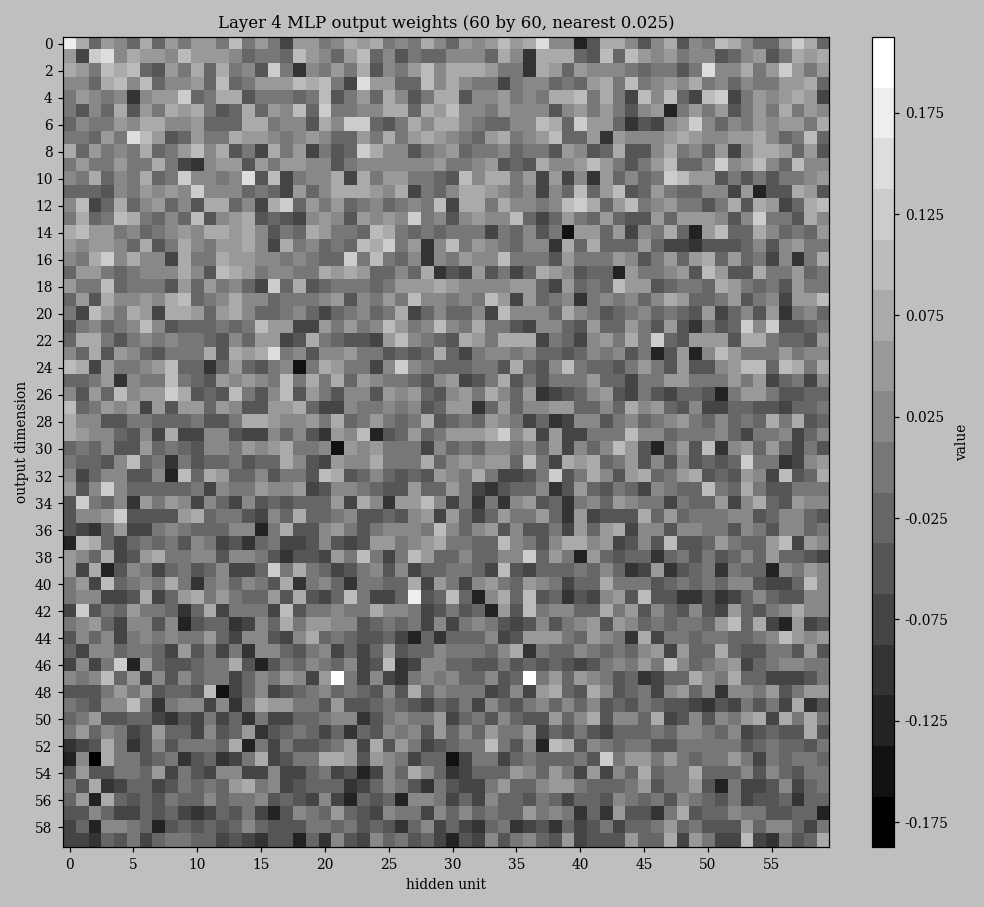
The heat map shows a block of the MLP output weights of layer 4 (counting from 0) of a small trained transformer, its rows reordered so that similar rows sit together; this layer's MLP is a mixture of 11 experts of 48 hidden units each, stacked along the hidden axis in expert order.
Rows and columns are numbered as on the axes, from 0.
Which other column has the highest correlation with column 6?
23
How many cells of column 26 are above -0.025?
39
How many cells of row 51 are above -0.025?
24
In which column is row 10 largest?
14
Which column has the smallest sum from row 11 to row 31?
49
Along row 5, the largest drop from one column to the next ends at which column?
47
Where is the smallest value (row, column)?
53, 2
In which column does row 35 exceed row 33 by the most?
45
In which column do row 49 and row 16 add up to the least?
28
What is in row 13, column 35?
0.1
